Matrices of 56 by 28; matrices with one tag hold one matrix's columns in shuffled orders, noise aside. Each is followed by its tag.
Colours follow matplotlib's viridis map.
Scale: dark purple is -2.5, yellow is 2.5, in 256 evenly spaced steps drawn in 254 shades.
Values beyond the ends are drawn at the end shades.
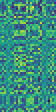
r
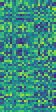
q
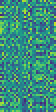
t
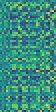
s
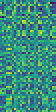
r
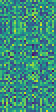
t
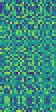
r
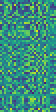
r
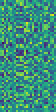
q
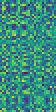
r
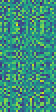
t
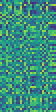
r
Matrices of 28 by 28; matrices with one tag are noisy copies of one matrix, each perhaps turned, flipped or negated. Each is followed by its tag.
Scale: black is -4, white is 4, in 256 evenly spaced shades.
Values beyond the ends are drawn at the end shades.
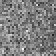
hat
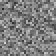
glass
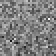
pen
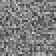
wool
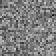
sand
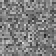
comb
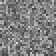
sand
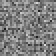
wool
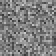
wool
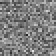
sand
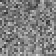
pen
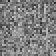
comb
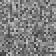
comb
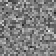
glass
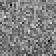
hat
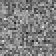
comb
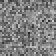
comb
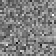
pen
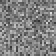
comb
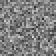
glass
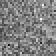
pen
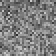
hat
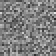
wool
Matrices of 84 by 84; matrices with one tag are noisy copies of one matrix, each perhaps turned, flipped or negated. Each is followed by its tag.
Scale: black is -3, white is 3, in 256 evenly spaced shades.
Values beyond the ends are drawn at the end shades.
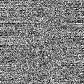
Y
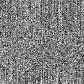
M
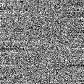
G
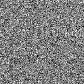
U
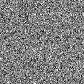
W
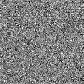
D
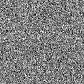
W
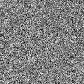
U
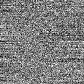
M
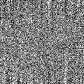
G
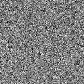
U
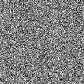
D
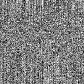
M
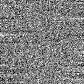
G
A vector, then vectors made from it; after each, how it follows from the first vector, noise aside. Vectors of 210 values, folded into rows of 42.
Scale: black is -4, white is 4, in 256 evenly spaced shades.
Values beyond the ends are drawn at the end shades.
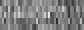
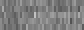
reversed, shrunk.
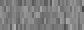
wrapped around, negated, shrunk.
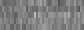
reversed, shrunk.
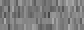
negated, shrunk.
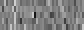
reversed, negated, partly zeroed.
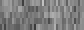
wrapped around, negated, shrunk.
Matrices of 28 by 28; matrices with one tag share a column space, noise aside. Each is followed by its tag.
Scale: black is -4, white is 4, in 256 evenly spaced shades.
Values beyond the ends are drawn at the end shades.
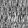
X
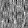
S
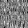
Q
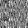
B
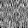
B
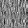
S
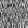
B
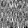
B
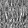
X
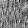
S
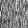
S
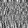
Q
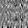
B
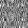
B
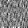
B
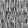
S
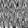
B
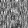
Q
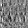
X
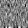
B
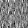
Q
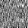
B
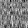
Q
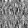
Q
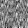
B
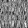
Q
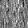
S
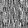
S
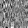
B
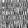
Q
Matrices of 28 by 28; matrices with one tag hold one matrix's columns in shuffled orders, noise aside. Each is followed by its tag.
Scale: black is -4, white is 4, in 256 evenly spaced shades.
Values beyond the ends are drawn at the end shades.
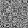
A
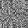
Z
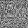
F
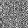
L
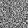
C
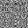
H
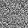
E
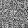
Z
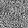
A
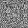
F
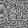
F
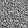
C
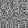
Z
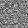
E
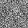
A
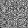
L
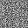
L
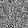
A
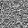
E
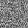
C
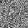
A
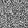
A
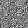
L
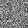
C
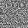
E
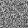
H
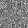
Z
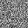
C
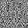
C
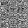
L
